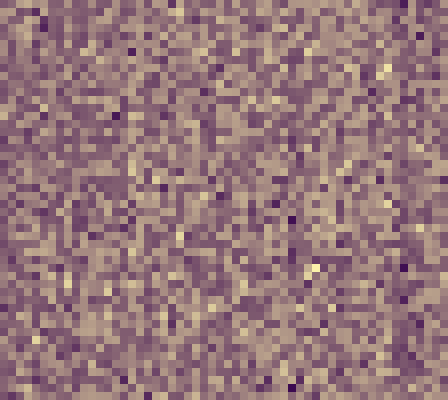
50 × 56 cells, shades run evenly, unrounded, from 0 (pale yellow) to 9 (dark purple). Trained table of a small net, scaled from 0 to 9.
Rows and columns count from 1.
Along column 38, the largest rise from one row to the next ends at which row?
40
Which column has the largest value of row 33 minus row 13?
35
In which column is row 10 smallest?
48
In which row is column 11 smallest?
7
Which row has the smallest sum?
32
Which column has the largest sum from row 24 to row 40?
51
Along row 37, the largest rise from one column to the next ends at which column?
15
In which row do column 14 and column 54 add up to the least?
37
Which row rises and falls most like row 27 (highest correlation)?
47
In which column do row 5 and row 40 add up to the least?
21
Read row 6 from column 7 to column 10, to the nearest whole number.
4 6 3 6
